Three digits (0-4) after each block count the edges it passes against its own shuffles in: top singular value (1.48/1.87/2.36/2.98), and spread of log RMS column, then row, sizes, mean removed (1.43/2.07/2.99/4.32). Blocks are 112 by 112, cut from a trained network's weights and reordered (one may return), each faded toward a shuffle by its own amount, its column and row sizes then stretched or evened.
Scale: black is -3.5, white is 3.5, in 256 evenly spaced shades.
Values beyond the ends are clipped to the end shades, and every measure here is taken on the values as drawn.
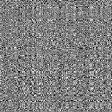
3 1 3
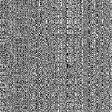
3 3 0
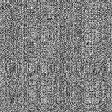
3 0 0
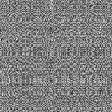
4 2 0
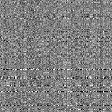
3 1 3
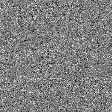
0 0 1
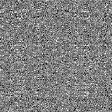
2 2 0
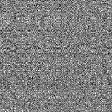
3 1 1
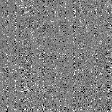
2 3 2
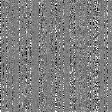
1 4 0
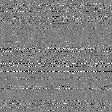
2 0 4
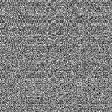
3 1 0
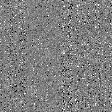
0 3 0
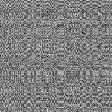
4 0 1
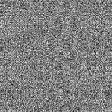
3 1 0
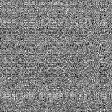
3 0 1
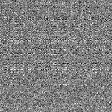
3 0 2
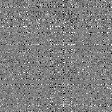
1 2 3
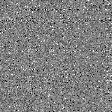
1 1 1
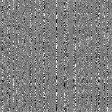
2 4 0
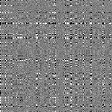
4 3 3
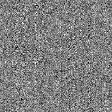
1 2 0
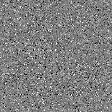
1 1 1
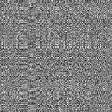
4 3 2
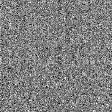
1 1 1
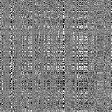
4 4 2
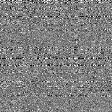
3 0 3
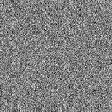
2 0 0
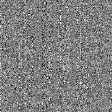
1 3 0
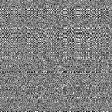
4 2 3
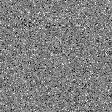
1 0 0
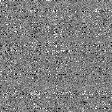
0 2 3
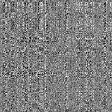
3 3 2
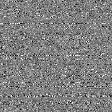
2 0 3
